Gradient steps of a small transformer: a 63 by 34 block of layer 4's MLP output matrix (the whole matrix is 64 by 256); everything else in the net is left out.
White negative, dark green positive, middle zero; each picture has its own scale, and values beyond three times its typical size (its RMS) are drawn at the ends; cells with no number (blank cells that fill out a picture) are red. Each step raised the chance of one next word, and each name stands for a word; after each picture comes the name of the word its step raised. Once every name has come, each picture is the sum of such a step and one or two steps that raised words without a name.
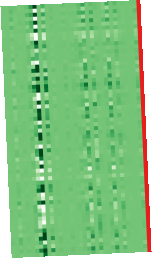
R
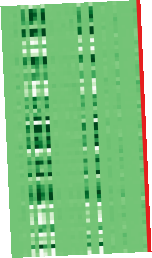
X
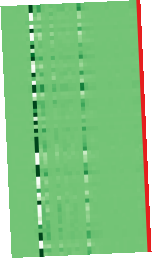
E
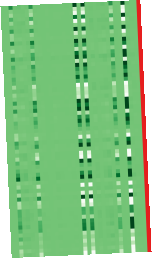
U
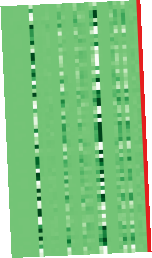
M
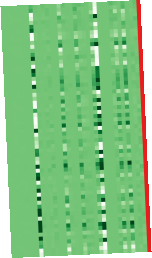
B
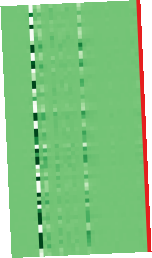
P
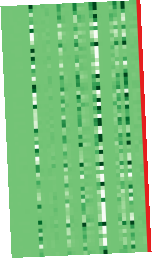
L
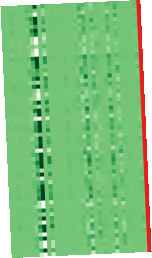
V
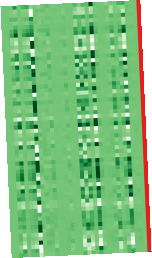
B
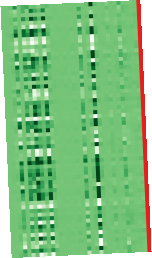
V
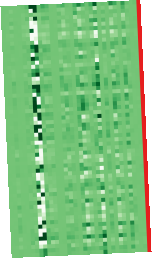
R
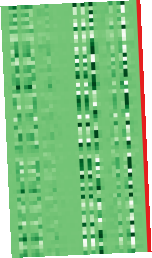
R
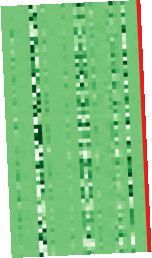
M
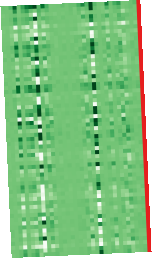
L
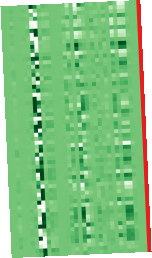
P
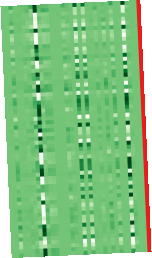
E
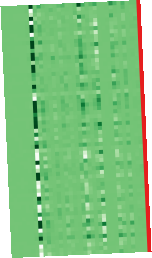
U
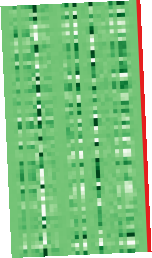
L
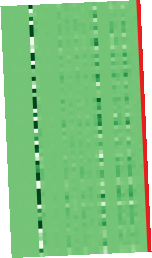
U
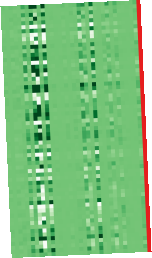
R
